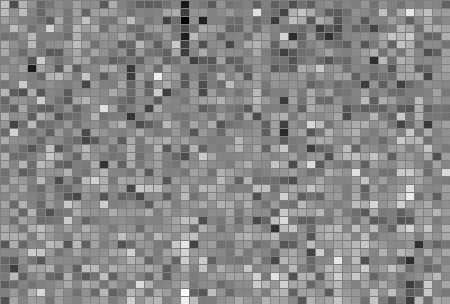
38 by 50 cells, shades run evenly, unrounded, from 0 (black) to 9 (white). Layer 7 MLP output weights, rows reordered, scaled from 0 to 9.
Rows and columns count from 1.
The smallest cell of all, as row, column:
3, 21
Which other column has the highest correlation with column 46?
45
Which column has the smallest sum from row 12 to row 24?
7
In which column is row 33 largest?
38
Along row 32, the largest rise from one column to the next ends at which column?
36
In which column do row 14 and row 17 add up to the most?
12
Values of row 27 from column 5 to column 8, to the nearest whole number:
4 3 4 4
